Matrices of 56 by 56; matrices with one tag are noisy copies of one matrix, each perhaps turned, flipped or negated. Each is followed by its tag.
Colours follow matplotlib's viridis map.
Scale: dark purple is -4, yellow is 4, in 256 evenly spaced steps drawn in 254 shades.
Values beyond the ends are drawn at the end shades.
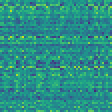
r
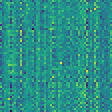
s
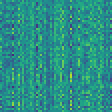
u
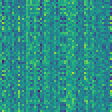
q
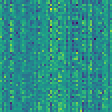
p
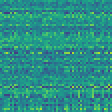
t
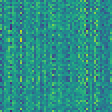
s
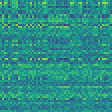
t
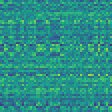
r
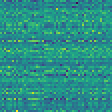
u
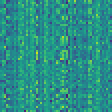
r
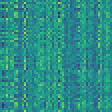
t
